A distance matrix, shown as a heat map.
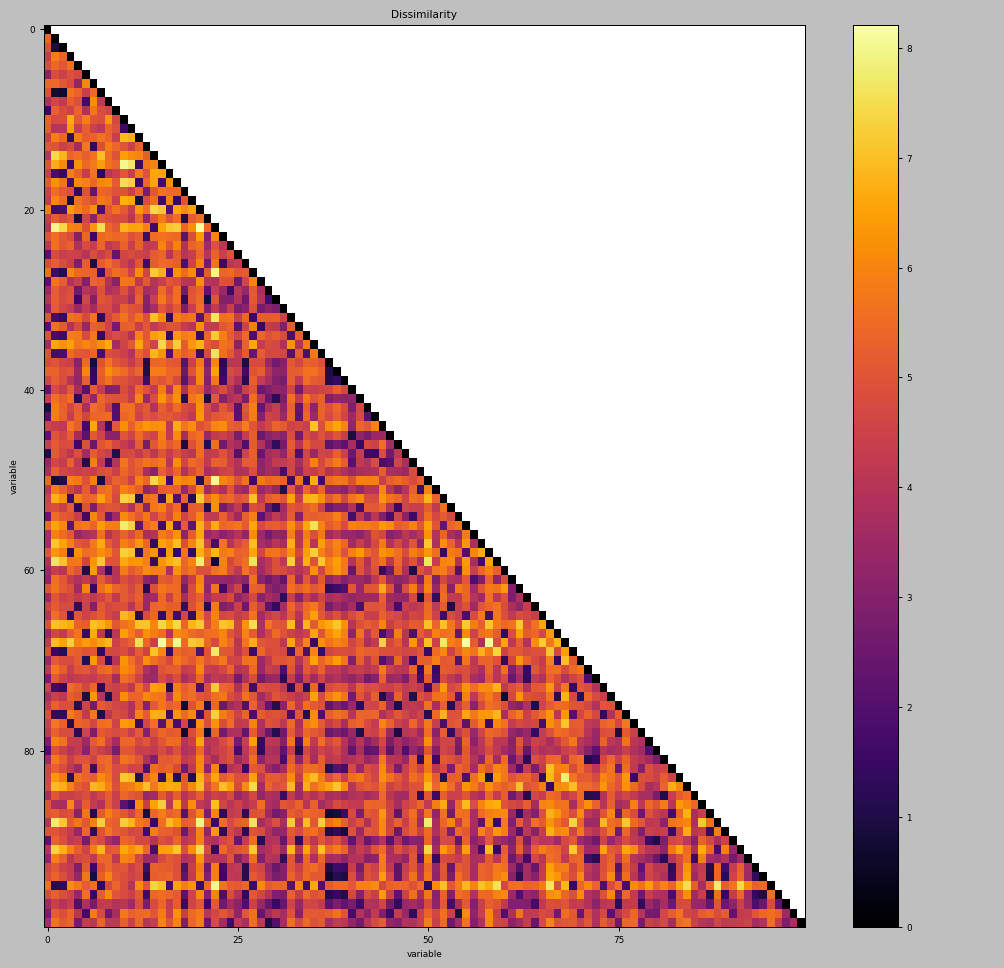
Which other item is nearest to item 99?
29
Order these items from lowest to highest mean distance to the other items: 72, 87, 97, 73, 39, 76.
97, 72, 39, 87, 73, 76
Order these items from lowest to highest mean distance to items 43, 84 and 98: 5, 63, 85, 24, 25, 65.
25, 5, 63, 85, 65, 24
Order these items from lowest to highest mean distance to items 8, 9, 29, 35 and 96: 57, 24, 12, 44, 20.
24, 57, 44, 12, 20
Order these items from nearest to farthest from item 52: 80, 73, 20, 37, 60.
80, 37, 60, 73, 20
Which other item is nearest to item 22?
59
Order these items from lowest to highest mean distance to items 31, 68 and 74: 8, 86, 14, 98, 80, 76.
80, 98, 8, 14, 76, 86
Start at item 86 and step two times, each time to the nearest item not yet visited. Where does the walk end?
10
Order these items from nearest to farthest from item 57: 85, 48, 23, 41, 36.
85, 41, 48, 23, 36
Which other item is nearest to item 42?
0
